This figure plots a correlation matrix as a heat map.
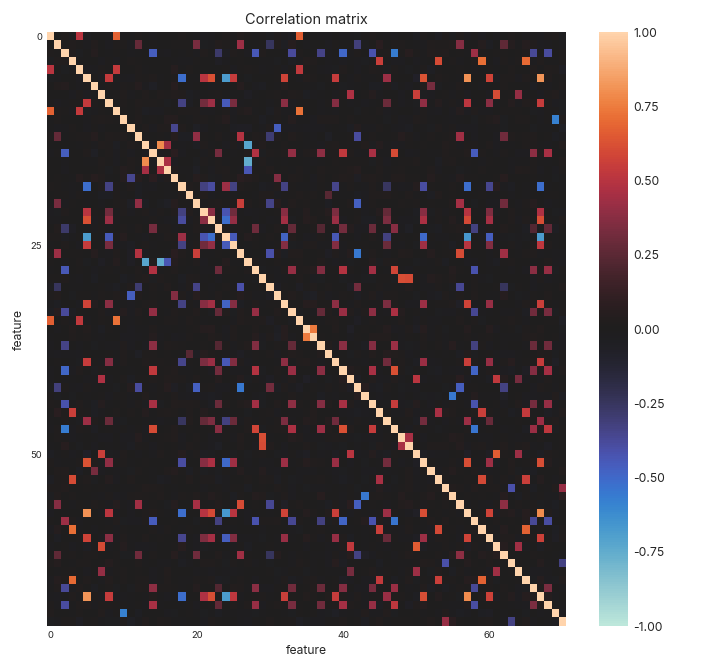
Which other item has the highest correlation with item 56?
26
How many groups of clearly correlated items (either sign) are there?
15
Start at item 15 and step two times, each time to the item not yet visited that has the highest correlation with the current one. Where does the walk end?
16
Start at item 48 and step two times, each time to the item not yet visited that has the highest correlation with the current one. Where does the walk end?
49
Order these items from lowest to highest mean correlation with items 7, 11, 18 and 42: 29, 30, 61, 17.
17, 29, 30, 61
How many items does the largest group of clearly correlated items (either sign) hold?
14
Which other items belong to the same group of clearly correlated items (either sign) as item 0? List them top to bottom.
4, 9, 34
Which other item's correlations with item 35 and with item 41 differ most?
36
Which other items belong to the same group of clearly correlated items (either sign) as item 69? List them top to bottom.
10
